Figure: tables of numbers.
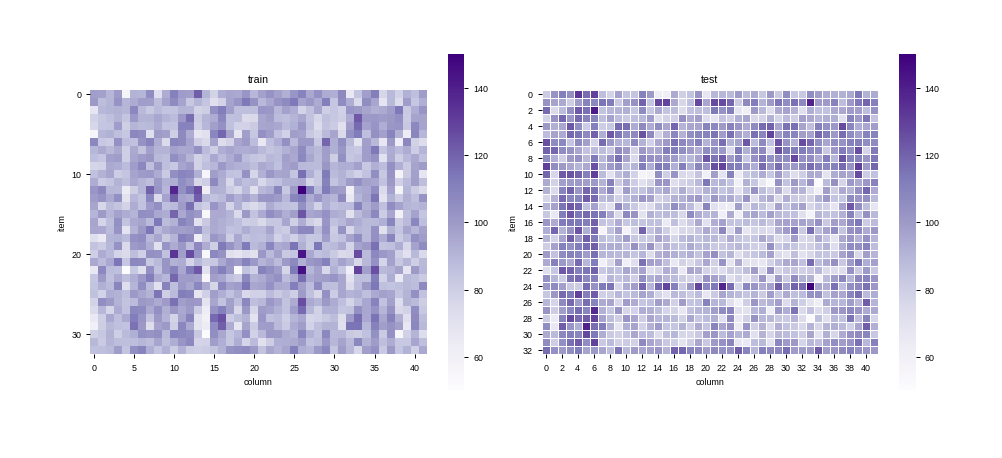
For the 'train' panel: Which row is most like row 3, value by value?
4
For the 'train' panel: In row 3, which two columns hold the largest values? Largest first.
33, 12
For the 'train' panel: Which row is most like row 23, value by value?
15
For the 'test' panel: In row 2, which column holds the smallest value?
25
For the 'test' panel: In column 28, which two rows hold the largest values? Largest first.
5, 4
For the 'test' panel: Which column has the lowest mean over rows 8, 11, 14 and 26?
34
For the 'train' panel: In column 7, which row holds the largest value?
12
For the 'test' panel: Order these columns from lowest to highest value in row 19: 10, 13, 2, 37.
10, 37, 13, 2
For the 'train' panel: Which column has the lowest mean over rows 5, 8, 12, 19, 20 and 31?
14
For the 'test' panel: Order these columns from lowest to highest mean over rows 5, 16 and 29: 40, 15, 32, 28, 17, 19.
15, 17, 32, 28, 19, 40
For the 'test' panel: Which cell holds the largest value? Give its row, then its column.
24, 33
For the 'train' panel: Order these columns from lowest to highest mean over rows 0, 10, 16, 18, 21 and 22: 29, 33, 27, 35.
27, 33, 29, 35
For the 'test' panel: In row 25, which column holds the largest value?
4
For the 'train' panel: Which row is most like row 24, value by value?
19
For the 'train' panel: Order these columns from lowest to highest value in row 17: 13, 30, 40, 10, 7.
30, 40, 10, 13, 7
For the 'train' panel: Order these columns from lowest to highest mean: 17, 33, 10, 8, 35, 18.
18, 17, 8, 33, 10, 35
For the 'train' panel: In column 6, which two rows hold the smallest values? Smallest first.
22, 20
